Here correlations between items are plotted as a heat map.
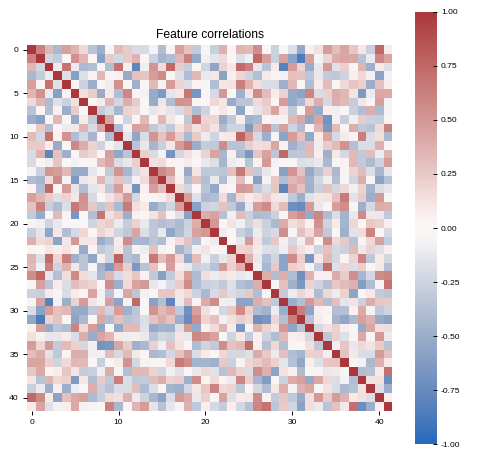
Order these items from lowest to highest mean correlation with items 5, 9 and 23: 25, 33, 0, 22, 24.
24, 25, 33, 22, 0
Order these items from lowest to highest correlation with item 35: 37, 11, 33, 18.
37, 33, 11, 18
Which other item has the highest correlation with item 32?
5
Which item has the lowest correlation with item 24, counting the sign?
32
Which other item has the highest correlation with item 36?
17
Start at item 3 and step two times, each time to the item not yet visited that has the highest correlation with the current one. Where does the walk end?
14
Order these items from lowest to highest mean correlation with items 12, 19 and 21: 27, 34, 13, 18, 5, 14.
34, 5, 18, 14, 27, 13
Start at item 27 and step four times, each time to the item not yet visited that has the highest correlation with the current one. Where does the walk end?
1
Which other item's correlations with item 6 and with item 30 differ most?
18
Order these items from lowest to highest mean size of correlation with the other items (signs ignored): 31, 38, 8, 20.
20, 8, 38, 31
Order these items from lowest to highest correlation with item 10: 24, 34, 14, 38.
34, 14, 38, 24
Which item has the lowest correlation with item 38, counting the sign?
41
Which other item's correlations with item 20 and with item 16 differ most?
29
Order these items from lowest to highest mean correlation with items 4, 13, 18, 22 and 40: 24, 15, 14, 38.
15, 14, 38, 24
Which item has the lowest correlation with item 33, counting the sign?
7
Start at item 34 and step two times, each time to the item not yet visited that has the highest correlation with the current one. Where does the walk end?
2
